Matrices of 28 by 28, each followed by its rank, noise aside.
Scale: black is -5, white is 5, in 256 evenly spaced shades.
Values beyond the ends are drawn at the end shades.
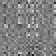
three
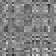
two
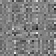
four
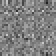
five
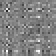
two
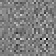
three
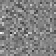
six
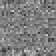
six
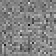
six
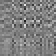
two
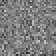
five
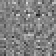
five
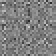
three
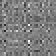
three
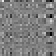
two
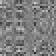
two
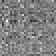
four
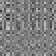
two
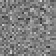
six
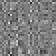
four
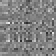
four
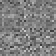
five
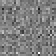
four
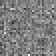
six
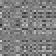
two
